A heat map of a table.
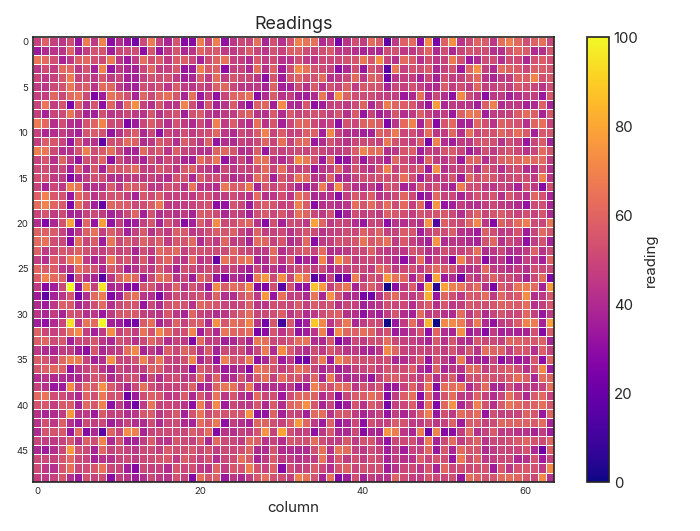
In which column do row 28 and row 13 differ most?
1
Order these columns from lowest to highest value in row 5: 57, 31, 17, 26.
31, 26, 57, 17
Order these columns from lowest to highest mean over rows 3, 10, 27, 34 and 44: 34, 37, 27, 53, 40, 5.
5, 40, 37, 27, 53, 34
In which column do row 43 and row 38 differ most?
8
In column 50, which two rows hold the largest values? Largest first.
27, 31
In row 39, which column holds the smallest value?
11
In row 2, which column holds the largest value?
42
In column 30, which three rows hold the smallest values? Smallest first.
31, 27, 47
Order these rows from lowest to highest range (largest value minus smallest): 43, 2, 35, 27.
2, 35, 43, 27
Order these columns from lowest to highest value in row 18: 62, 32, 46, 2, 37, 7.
7, 37, 46, 62, 2, 32
